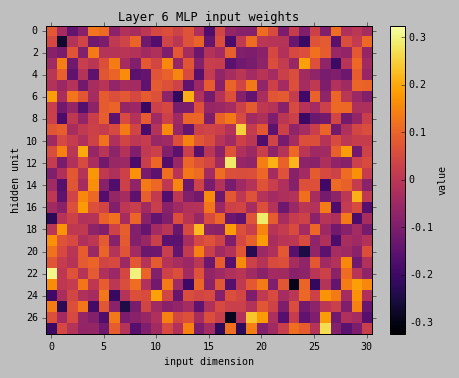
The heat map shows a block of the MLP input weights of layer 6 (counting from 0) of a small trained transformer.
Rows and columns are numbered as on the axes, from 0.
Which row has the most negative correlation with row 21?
27
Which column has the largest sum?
20
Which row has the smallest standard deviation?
10
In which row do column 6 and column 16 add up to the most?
17
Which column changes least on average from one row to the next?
2
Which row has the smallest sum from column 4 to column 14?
25
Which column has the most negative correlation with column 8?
23
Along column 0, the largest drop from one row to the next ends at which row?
24
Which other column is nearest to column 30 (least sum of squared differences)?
22
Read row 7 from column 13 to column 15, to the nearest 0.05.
-0.1 0.05 -0.05
